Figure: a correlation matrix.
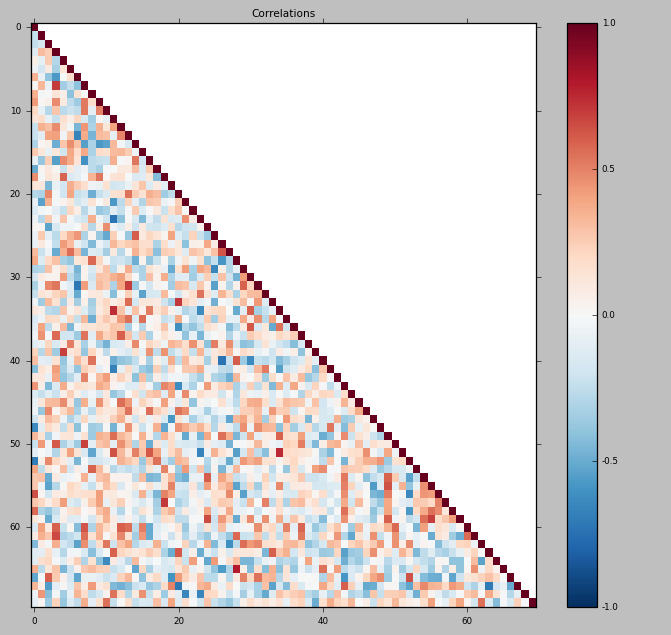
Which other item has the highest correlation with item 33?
20
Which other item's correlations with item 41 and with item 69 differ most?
34
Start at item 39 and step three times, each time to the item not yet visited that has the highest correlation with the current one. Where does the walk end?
57
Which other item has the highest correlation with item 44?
21
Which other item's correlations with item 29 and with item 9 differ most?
56
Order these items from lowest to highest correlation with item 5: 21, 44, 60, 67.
67, 60, 21, 44
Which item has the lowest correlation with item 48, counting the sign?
0
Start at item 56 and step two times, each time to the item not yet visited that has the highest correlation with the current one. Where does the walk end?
58
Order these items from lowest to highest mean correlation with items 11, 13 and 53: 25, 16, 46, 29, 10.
25, 29, 10, 16, 46
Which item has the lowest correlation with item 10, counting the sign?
64
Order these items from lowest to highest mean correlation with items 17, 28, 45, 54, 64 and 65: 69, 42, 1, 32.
32, 69, 1, 42
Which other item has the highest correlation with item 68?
11
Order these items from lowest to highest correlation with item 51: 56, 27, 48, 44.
48, 56, 27, 44
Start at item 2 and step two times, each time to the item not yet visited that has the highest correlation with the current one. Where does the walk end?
52
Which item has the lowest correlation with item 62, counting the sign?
27
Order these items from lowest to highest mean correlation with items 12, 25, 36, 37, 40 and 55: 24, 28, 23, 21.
23, 21, 28, 24
